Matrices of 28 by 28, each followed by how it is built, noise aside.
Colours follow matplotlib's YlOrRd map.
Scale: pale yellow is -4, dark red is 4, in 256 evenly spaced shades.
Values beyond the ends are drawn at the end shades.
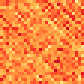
Toeplitz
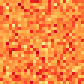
noise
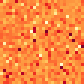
sparse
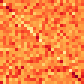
diagonal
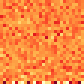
uneven rows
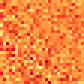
lower triangular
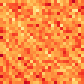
Toeplitz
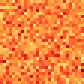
noise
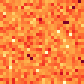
sparse
